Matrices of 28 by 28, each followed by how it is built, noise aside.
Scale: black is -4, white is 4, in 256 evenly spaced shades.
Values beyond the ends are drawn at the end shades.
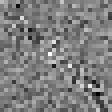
banded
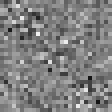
block diagonal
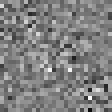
block diagonal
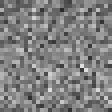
repeating columns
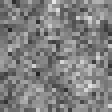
smooth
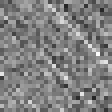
Toeplitz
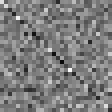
diagonal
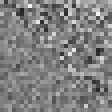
upper triangular
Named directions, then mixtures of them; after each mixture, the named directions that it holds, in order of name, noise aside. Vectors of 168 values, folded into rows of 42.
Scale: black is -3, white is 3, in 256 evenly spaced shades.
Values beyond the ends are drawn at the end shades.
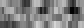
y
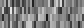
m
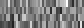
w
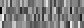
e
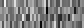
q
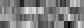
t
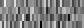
q.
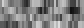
y.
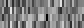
m.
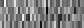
q.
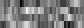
t.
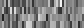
m.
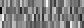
e.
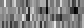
q, y.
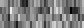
m, w, y.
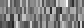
w.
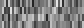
m.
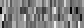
e, y.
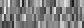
e, w, y.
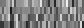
m, w.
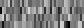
e, t, w.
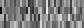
e, q.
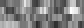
y.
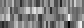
m, t, w.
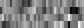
e, t, y.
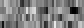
q, t, y.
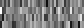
e.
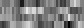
t.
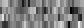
e, t, y.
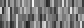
e, m, w.
